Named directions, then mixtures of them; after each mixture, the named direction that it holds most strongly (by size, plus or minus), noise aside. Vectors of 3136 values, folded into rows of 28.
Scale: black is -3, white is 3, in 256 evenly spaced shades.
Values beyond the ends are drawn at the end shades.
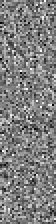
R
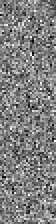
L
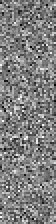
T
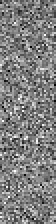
T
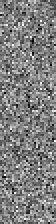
L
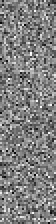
R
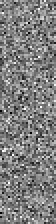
T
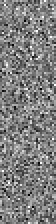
L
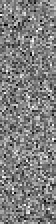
L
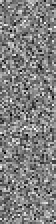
R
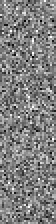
L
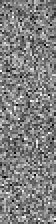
L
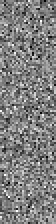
L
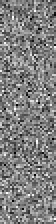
L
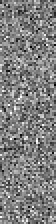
T
